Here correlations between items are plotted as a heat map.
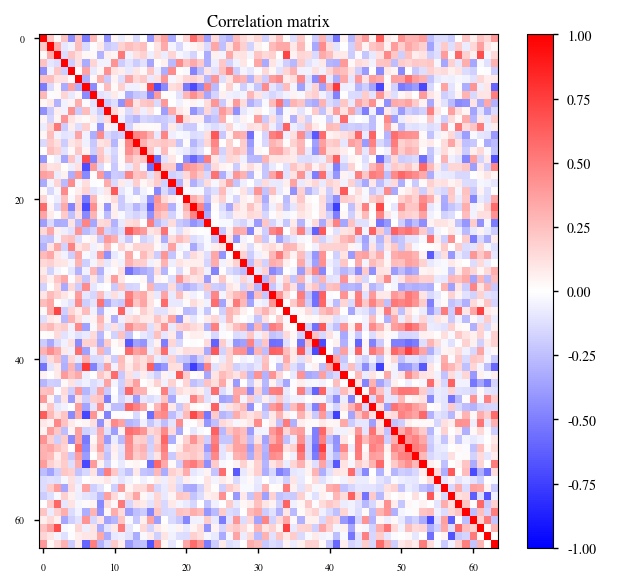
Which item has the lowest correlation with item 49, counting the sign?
38
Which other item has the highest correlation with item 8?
33
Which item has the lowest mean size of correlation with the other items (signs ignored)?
55
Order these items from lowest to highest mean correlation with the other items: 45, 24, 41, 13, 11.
41, 45, 11, 13, 24
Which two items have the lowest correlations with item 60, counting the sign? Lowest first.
54, 57
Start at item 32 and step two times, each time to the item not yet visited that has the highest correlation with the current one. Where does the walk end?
51
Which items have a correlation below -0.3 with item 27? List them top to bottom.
9, 25, 38, 43, 54, 57
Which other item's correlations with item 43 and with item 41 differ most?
6
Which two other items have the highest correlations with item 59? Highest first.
63, 48
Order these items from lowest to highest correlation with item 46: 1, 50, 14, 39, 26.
26, 1, 14, 50, 39
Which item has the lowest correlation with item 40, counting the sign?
21
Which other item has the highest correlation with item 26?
4
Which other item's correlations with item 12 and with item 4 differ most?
50
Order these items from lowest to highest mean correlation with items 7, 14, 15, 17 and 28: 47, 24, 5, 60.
60, 47, 5, 24
